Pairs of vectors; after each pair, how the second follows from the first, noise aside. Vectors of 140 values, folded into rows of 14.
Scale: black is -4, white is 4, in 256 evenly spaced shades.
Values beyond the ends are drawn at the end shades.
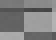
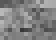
reversed, partly zeroed.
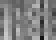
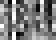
reversed, negated, scaled up.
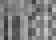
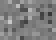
reversed, partly zeroed.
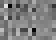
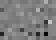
reversed, partly zeroed.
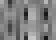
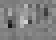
reversed, partly zeroed.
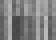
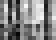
reversed, negated, scaled up.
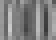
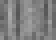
reversed, negated, shrunk.
